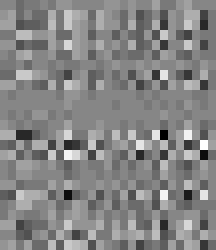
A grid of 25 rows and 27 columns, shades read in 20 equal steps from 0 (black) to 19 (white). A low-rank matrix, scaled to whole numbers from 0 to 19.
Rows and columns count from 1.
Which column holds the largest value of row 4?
21
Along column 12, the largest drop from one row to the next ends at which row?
16
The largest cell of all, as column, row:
26, 15
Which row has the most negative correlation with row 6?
24
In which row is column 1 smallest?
20
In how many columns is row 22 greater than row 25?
14
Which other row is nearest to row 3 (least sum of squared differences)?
5
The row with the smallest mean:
8
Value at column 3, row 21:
13
